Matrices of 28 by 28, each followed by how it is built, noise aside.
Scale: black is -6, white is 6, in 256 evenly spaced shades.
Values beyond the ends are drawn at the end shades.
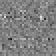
uneven rows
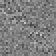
banded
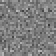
repeating columns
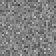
noise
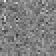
uneven columns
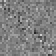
banded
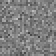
noise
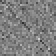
diagonal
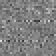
uneven rows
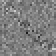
banded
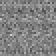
repeating columns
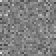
low rank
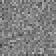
noise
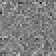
uneven rows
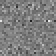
uneven rows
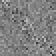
banded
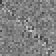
banded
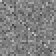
diagonal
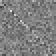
diagonal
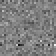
uneven rows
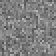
noise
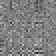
low rank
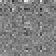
low rank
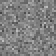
noise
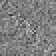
banded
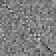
diagonal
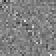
banded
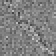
banded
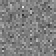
uneven columns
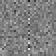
uneven columns
